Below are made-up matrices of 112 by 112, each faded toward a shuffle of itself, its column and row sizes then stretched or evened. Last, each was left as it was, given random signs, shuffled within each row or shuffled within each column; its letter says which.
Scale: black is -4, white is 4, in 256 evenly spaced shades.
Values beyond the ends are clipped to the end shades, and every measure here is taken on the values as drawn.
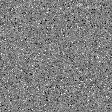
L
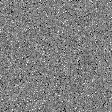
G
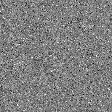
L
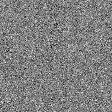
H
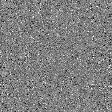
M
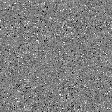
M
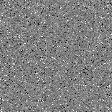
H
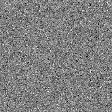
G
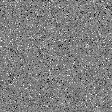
H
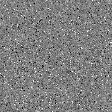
H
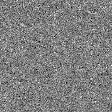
H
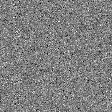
G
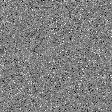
L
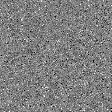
H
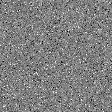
L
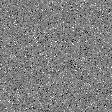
L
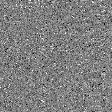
M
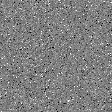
G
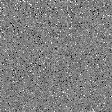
M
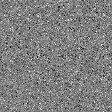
H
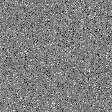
G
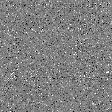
M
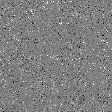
M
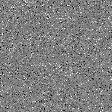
H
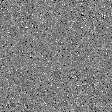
H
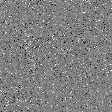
H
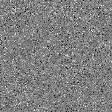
M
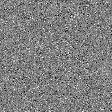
G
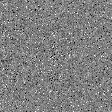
G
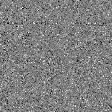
M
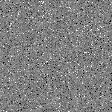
G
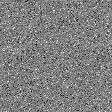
G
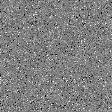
H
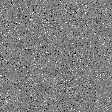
G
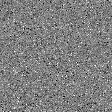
L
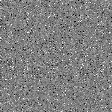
M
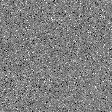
G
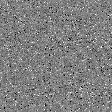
M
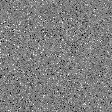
H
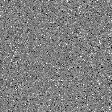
M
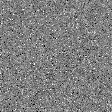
G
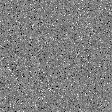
G
